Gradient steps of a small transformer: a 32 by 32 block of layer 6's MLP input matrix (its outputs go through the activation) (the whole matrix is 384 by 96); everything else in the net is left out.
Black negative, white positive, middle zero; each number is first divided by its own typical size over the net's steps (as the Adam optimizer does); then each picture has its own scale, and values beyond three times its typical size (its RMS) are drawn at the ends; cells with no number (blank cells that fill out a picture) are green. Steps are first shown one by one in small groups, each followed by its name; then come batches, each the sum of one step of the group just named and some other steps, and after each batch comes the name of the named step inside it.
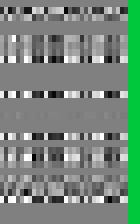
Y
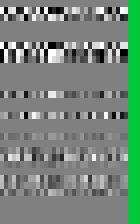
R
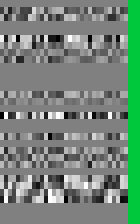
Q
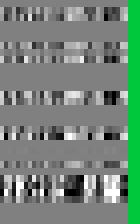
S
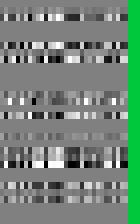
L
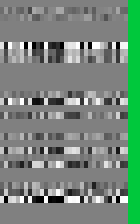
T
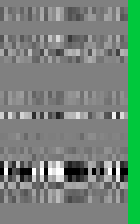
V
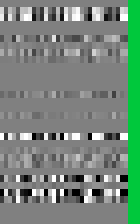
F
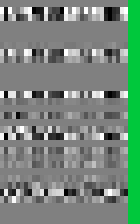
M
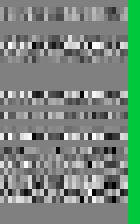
Q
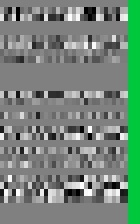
Q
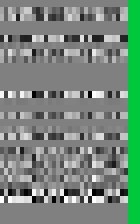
M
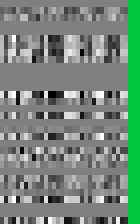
Y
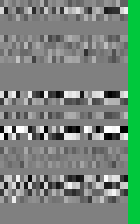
M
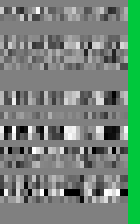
S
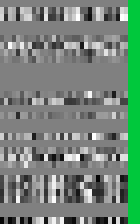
F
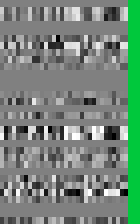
F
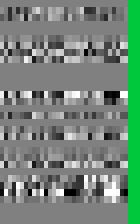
S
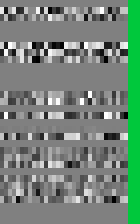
R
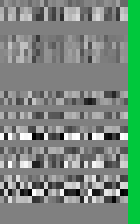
F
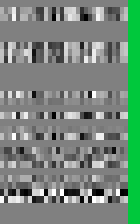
M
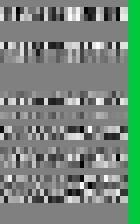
T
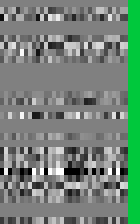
V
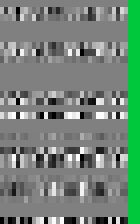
R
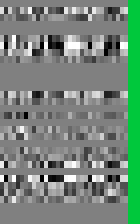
M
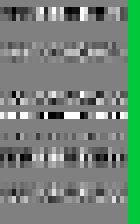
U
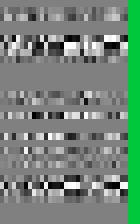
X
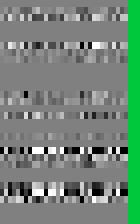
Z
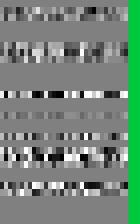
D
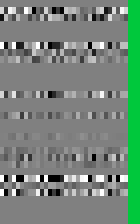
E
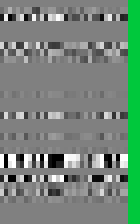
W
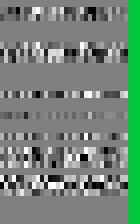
D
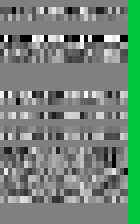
U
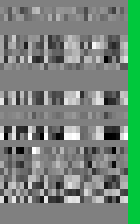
Z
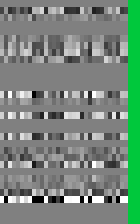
U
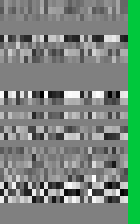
X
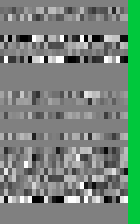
D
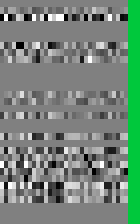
W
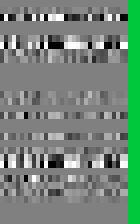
W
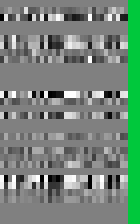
E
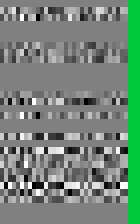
W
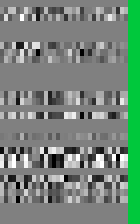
W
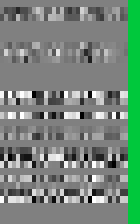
U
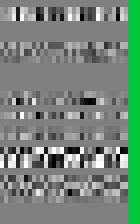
W
